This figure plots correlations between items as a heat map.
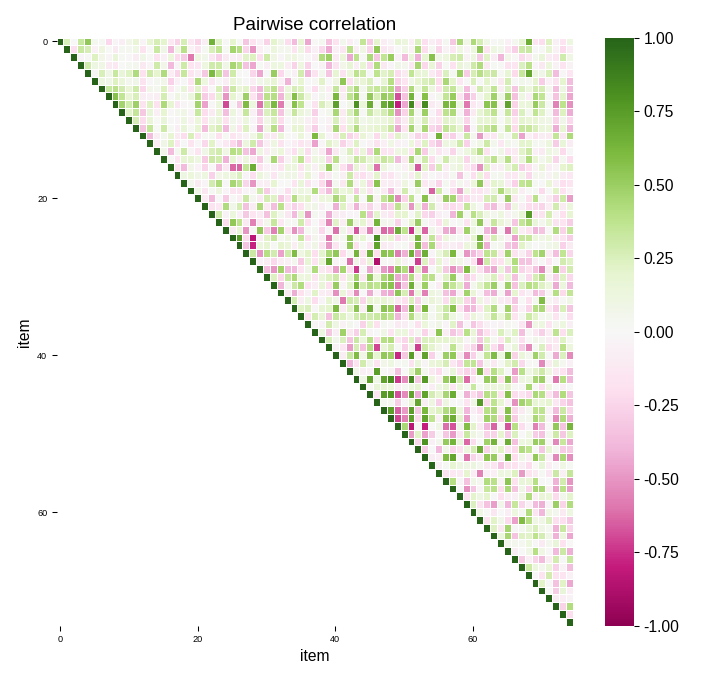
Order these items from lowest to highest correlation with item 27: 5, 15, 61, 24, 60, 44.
24, 60, 61, 44, 5, 15
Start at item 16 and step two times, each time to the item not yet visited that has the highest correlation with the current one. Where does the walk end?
39
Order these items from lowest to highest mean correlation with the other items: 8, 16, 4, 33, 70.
16, 33, 70, 4, 8
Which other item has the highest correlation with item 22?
68
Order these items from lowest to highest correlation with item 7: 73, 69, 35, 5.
5, 73, 35, 69
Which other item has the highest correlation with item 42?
46
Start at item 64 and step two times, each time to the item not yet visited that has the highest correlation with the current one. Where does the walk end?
37
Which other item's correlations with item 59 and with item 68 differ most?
4
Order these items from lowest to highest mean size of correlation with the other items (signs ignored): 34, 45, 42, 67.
67, 42, 34, 45
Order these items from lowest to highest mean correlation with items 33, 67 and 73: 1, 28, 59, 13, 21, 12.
59, 12, 21, 28, 1, 13
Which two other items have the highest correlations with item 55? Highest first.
12, 37
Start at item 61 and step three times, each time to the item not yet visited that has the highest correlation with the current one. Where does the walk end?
26
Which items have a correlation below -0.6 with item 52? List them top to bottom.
16, 28, 39
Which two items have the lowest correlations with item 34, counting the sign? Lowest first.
49, 24
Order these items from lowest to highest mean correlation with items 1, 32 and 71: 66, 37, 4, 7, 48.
48, 7, 66, 37, 4
